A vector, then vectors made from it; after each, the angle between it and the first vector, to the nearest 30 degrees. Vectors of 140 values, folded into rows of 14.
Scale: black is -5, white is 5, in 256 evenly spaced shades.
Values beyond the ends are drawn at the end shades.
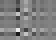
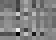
30 degrees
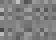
90 degrees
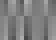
90 degrees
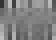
90 degrees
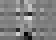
120 degrees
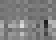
90 degrees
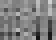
60 degrees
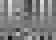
120 degrees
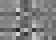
150 degrees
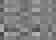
120 degrees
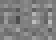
60 degrees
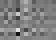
30 degrees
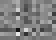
150 degrees
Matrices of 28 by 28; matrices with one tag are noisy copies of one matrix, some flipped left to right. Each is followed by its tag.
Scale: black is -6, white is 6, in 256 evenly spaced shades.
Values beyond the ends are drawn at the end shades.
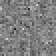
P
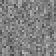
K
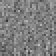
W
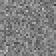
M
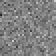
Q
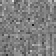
W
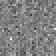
P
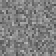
M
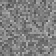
Q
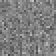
K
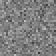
Q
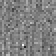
W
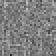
W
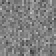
P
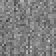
W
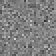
Q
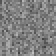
K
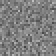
M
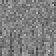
K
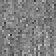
K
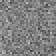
Q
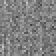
W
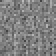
W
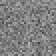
M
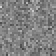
P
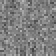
P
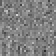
K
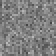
K
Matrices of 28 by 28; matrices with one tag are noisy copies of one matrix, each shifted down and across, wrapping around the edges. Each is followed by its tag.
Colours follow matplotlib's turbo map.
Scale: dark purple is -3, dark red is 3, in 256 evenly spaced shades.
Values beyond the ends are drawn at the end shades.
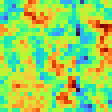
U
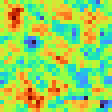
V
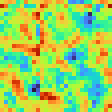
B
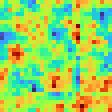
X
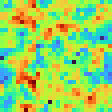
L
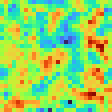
L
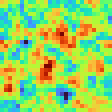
V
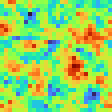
V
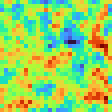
L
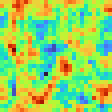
X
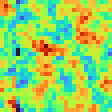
U
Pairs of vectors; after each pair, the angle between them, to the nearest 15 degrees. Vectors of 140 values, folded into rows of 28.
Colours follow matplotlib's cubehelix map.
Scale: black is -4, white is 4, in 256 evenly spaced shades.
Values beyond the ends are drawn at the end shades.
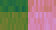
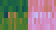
15 degrees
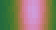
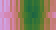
165 degrees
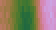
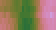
15 degrees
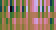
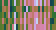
45 degrees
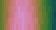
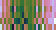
135 degrees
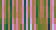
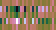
75 degrees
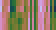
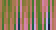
105 degrees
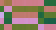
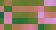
165 degrees
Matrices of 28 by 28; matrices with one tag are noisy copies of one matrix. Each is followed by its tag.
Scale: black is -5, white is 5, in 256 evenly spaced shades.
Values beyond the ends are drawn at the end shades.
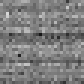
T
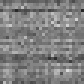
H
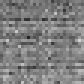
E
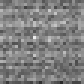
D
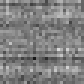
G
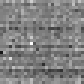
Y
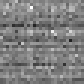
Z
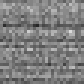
Z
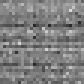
Z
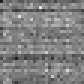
H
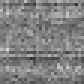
G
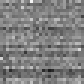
Y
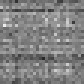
H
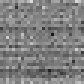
Y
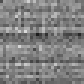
T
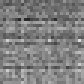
E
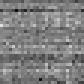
H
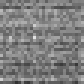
D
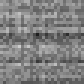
T
